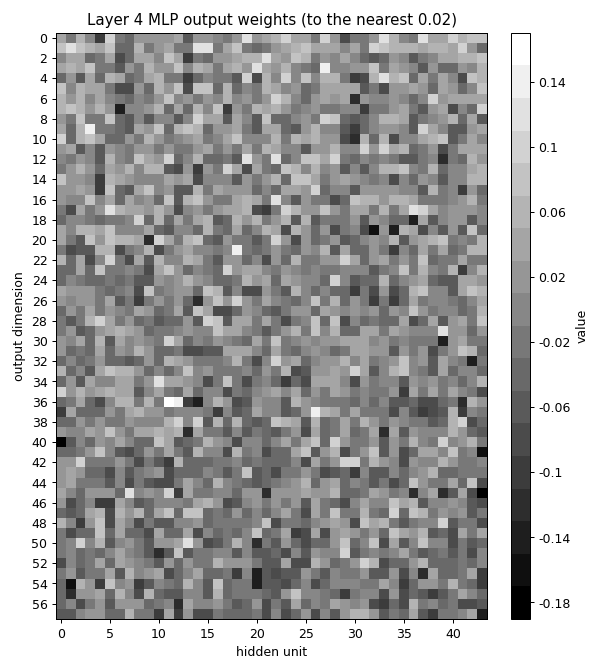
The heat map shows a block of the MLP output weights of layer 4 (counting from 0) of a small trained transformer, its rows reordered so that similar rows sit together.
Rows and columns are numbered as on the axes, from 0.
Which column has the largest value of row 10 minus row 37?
0
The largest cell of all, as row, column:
36, 11
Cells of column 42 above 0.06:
5
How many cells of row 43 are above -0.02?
14
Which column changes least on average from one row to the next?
40
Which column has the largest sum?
28
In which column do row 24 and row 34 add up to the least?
30
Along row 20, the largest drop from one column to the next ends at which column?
9
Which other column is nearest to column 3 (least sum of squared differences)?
38
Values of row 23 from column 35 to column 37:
0.08 -0.02 0.06
